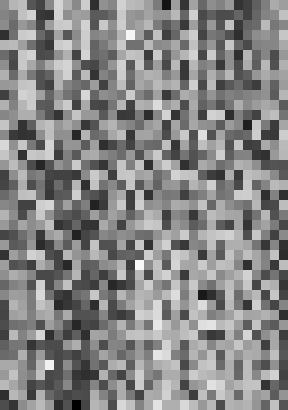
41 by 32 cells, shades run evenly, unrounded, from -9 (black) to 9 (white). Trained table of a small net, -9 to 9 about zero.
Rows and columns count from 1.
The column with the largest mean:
18
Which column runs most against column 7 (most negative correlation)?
5
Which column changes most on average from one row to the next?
21
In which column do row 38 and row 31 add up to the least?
11
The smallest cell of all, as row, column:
41, 9
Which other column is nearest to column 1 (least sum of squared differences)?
13
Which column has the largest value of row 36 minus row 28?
12
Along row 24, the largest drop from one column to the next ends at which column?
28
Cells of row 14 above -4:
25
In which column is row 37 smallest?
10
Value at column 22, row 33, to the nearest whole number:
1
